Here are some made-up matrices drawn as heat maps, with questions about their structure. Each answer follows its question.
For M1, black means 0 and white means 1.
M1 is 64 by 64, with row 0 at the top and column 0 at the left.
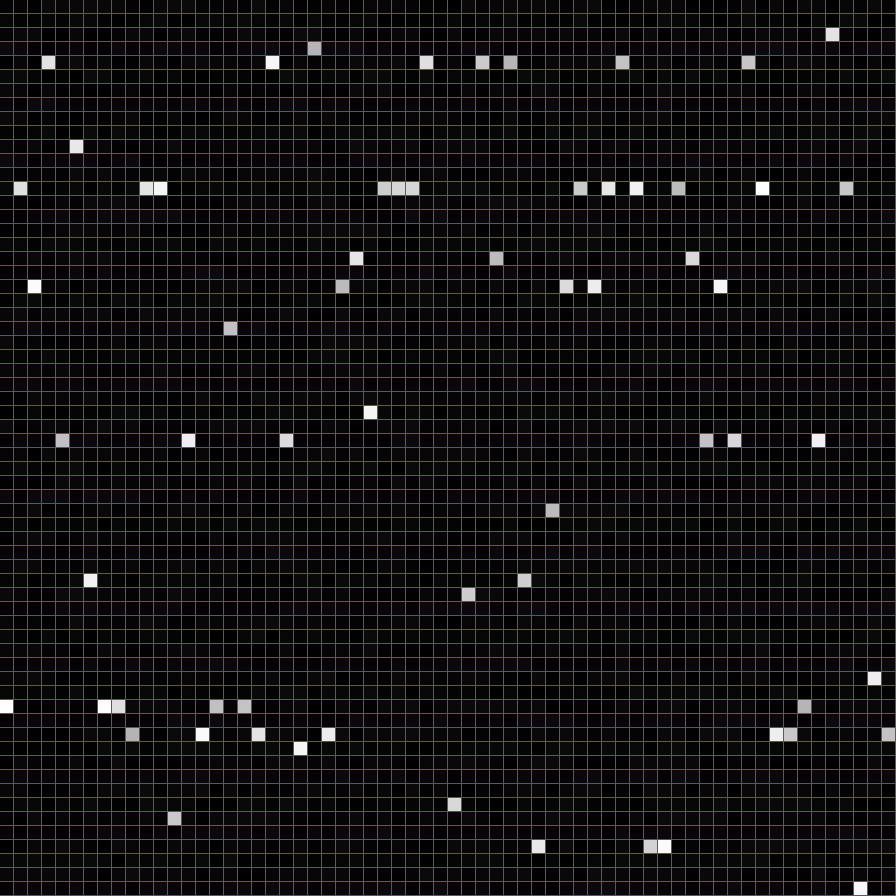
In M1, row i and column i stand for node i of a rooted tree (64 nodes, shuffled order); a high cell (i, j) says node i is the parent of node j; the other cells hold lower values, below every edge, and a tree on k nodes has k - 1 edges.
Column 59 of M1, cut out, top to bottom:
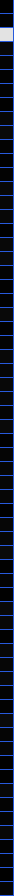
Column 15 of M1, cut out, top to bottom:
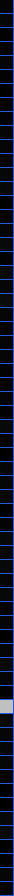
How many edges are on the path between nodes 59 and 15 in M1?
5
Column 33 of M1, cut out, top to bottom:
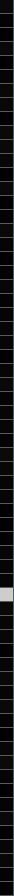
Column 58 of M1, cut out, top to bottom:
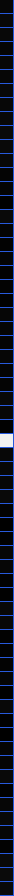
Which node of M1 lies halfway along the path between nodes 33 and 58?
20
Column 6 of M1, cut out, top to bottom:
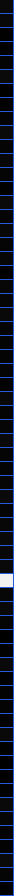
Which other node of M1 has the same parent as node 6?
37
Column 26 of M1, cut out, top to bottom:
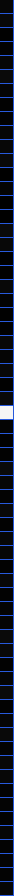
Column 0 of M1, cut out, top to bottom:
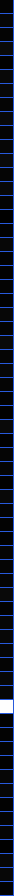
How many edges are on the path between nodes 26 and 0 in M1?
5
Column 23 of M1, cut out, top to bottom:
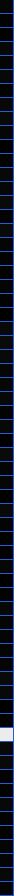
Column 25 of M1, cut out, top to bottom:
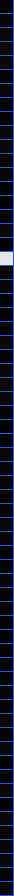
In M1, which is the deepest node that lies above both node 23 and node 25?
52
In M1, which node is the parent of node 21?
53
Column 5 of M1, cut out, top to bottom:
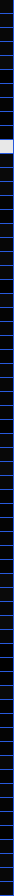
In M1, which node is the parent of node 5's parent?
13
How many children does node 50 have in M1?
6
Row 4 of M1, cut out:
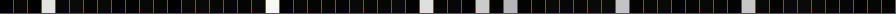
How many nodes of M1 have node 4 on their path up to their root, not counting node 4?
10
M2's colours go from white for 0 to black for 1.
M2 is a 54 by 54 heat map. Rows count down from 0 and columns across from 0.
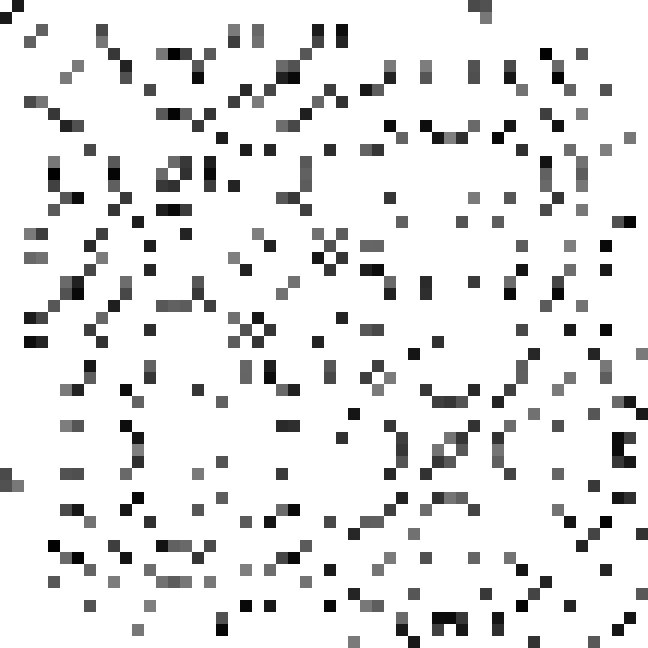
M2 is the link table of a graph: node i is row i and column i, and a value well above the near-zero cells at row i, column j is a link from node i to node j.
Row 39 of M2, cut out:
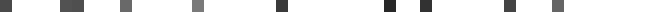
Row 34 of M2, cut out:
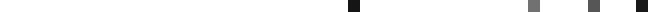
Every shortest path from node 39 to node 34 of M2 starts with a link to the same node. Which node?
node 0
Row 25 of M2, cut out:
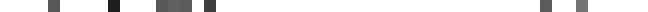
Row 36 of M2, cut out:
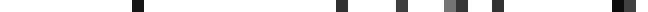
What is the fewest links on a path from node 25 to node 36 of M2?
4
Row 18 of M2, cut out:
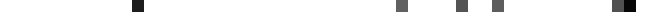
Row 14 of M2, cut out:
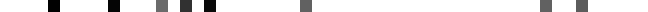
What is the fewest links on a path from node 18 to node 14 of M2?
6
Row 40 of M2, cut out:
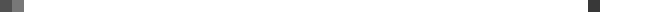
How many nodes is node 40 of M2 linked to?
3
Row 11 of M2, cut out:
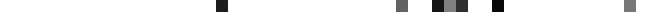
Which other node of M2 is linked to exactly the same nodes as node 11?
node 51
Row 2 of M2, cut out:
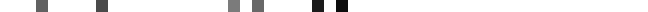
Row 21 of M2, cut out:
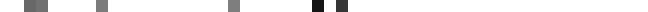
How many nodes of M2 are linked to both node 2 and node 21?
5
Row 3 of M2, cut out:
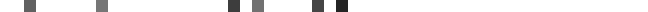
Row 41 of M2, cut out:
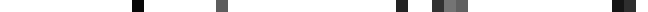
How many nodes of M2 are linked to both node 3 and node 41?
0
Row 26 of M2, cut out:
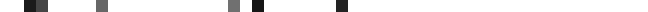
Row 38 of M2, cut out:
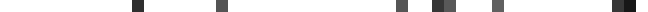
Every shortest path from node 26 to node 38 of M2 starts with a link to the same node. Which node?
node 28
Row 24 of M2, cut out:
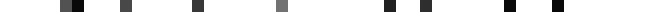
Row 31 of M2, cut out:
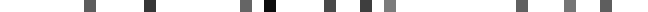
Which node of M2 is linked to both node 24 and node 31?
node 32
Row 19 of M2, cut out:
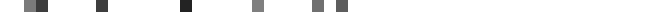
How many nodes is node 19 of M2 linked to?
7
